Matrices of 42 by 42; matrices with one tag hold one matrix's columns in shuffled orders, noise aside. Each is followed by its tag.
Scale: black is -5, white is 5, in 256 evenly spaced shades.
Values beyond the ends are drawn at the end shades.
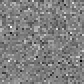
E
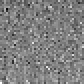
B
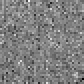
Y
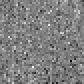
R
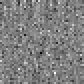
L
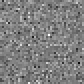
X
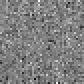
Y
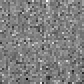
Y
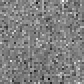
Y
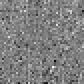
R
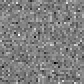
X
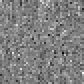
L
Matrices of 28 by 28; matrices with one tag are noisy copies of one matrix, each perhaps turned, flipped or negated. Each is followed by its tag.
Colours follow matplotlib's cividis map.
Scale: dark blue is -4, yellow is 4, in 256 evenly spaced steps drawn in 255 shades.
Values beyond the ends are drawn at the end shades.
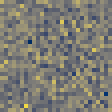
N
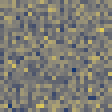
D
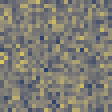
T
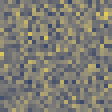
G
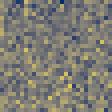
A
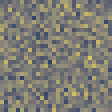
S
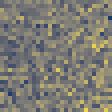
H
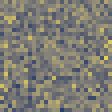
D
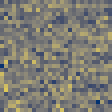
T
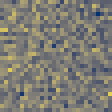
H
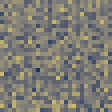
D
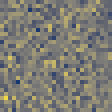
G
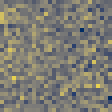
A
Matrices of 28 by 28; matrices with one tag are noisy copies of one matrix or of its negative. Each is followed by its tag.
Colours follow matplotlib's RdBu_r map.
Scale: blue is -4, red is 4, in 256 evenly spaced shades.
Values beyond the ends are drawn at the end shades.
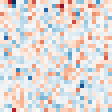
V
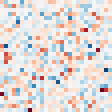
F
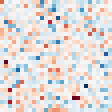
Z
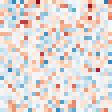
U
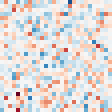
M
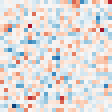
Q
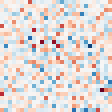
F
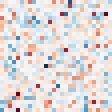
M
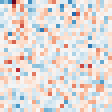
V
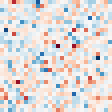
U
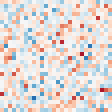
F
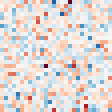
M
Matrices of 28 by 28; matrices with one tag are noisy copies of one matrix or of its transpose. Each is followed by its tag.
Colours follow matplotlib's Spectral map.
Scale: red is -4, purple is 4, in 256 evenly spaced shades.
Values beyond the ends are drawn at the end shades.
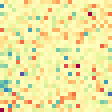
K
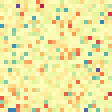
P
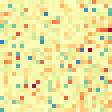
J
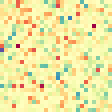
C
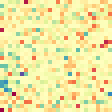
K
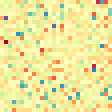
P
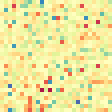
J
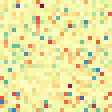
P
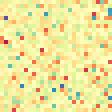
P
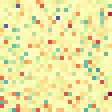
P
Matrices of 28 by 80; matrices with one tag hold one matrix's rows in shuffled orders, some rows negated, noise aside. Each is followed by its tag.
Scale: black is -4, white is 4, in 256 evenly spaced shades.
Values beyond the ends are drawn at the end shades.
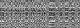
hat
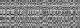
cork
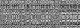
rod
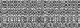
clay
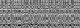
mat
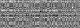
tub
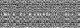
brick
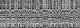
cork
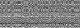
mat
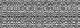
clay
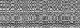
cork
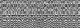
clay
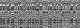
cork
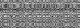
brick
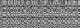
clay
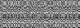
clay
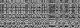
hat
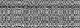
mat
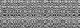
clay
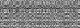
brick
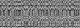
mat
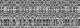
brick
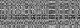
hat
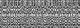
clay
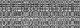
mat
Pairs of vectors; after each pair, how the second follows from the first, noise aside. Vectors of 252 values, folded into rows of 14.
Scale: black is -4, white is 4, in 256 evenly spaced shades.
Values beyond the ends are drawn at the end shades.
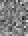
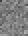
wrapped around, negated, shrunk.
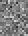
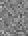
wrapped around, negated, shrunk.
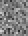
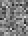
shuffled.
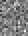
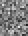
reversed.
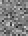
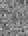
wrapped around, negated, shrunk.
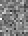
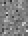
reversed, partly zeroed.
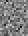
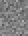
reversed, shrunk.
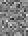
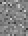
negated, partly zeroed.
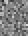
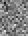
shuffled.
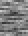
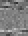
negated, partly zeroed.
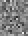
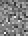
shuffled.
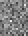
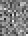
wrapped around.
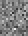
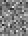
reversed.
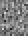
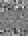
reversed, negated, partly zeroed.
